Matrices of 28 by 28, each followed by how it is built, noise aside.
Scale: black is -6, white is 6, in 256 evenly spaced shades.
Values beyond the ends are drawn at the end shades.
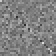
diagonal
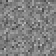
repeating rows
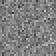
repeating rows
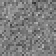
Hankel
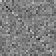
diagonal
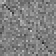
diagonal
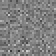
low rank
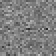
low rank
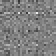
low rank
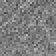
Hankel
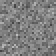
Hankel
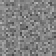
repeating rows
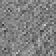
Hankel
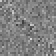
banded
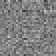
low rank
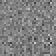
low rank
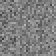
repeating rows
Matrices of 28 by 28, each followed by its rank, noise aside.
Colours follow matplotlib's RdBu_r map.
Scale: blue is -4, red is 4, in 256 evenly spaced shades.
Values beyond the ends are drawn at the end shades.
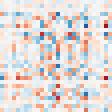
three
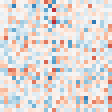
five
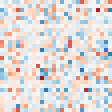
five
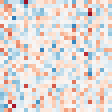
five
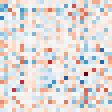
five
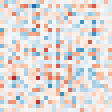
three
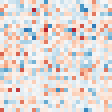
five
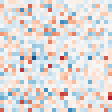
six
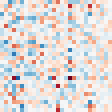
five
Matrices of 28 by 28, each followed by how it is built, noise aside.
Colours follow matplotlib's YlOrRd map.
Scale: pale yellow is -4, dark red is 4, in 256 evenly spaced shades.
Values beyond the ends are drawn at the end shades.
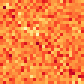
banded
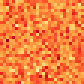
noise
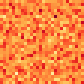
repeating columns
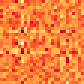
low rank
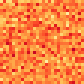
noise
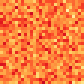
noise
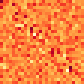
banded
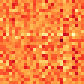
low rank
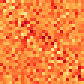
banded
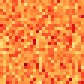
repeating columns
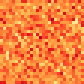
noise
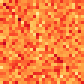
diagonal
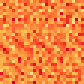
repeating columns
